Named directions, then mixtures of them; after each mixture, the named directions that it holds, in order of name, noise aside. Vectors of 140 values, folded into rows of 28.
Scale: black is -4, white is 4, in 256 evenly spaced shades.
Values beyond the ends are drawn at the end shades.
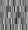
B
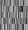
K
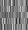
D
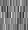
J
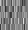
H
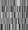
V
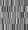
D, J, K.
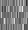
D, J, K.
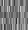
D, J.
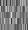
B, H, J.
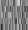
B, V.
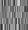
D, V.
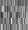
B, H, V.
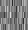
H, J.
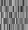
H, K.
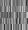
D, V.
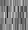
B, J, K.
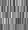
D, J, V.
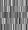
D.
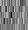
H, J.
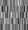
J, V.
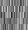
J.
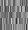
B, D, H.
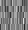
H, J.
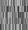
B, J, V.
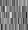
H, V.
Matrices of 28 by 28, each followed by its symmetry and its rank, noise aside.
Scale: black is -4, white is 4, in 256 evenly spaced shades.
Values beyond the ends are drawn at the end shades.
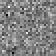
no symmetry, rank eight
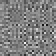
no symmetry, rank four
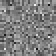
antisymmetric, rank six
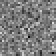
no symmetry, rank eight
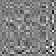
no symmetry, rank four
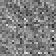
antisymmetric, rank six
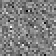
antisymmetric, rank eight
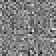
antisymmetric, rank eight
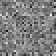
symmetric, rank four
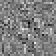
antisymmetric, rank six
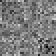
symmetric, rank six
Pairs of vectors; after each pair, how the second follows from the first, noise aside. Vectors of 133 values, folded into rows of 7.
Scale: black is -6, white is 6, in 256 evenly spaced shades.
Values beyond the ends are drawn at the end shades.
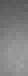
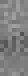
wrapped around, partly zeroed.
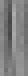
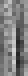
reversed, scaled up.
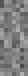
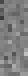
wrapped around, partly zeroed.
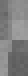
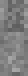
wrapped around, partly zeroed.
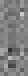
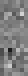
sign-scrambled.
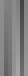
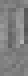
wrapped around, partly zeroed.
